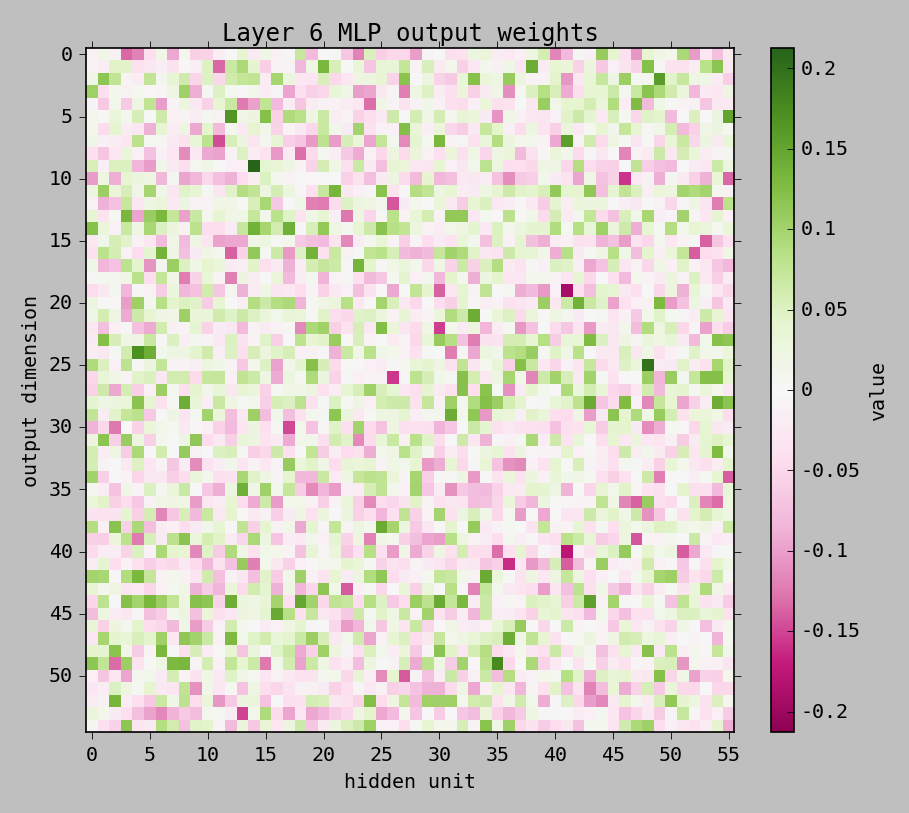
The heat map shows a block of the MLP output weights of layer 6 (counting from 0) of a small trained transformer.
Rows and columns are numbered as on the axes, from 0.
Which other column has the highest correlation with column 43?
5
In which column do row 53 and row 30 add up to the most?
23
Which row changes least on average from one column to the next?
21
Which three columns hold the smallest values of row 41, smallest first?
36, 41, 14
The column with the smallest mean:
11
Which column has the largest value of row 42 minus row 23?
34
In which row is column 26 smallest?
26
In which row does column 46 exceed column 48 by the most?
28
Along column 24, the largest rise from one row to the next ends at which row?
40
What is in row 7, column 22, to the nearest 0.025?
0.05
